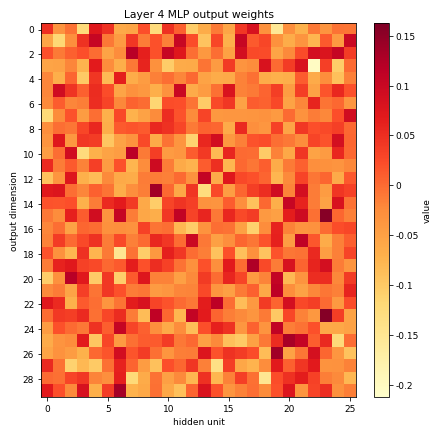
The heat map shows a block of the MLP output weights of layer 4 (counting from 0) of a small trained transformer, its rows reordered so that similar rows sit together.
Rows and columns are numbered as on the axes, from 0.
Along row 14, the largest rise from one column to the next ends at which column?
20
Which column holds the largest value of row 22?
14
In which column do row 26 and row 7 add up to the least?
0
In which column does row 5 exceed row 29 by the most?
11
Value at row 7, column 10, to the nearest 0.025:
0.05
